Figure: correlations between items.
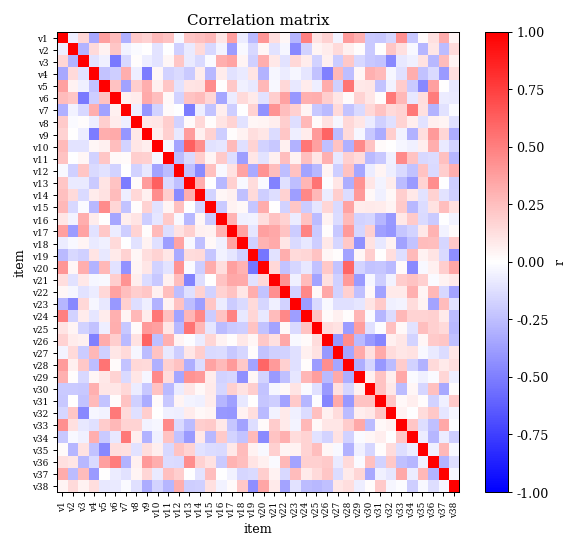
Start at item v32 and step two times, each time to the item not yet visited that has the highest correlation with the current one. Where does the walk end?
v36
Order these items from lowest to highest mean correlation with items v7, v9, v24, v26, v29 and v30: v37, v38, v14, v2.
v38, v2, v37, v14
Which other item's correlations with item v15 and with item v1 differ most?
v24
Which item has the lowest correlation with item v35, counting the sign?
v5
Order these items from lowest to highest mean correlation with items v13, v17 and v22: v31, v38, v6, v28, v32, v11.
v31, v38, v32, v11, v28, v6
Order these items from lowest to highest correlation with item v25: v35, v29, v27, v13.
v27, v35, v29, v13
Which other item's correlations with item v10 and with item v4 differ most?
v13
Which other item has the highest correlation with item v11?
v33
